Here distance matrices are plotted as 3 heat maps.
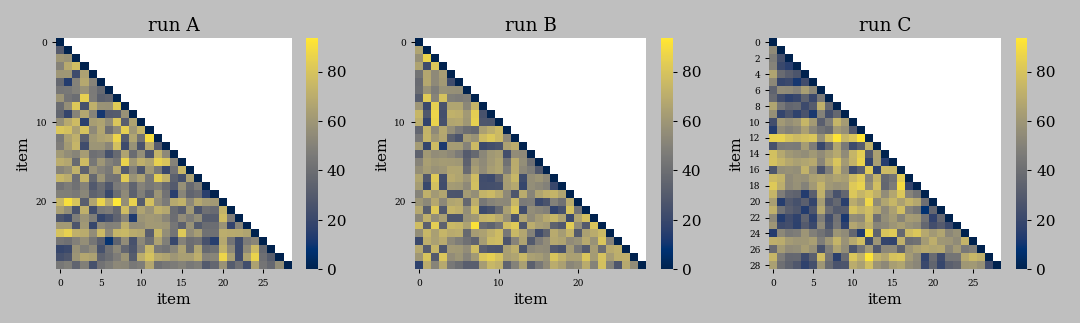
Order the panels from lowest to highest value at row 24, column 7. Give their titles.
run C, run B, run A
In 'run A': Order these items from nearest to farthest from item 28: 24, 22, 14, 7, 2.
2, 22, 14, 7, 24
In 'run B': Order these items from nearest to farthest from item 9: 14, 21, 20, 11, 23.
21, 23, 20, 14, 11
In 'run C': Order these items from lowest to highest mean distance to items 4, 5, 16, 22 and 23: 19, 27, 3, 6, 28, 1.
3, 1, 28, 19, 27, 6
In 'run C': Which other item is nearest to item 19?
21
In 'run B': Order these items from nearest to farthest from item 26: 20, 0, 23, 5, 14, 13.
13, 23, 20, 14, 5, 0
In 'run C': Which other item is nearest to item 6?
13
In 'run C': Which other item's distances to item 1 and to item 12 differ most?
20
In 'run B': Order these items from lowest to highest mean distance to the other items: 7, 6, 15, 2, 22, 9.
6, 15, 9, 22, 7, 2
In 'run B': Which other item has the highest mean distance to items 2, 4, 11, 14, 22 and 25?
23
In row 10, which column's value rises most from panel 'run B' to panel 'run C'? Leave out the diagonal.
18
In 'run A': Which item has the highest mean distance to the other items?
20
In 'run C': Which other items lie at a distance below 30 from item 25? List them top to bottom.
12, 14, 15
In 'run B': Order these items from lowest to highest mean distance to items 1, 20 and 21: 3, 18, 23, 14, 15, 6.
18, 3, 23, 15, 6, 14
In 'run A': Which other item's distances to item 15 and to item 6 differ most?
25
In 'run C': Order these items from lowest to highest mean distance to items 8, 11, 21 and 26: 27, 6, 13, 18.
27, 13, 6, 18
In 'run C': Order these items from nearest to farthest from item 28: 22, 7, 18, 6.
22, 7, 18, 6
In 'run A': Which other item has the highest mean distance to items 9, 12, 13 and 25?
15
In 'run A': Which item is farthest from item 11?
12
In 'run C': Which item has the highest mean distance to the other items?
12
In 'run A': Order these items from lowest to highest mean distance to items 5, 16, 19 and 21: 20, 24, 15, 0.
0, 15, 24, 20
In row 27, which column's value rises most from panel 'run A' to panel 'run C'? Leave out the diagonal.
0
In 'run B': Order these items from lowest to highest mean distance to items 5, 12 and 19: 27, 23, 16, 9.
27, 16, 9, 23
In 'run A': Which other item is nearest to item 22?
9
